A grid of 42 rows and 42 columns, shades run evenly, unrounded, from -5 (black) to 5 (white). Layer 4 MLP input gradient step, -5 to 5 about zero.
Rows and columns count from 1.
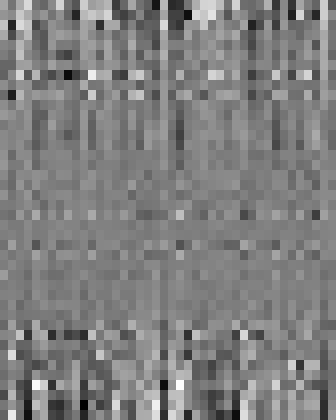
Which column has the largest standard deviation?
23
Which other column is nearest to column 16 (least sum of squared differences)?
10
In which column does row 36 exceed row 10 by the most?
2
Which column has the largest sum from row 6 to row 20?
3
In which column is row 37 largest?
37
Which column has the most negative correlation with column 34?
42
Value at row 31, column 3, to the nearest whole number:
-1
